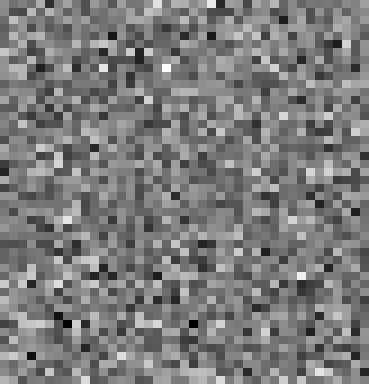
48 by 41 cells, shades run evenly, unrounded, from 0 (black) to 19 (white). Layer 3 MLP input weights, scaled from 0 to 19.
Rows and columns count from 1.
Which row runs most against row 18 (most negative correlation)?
19
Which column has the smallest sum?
16
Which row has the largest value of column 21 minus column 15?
6
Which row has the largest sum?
48
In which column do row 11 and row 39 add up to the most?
39
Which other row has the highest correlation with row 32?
14
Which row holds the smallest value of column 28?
47
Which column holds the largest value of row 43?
2
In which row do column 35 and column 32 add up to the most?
15
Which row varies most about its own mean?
41
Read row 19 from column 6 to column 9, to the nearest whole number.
13 8 5 8
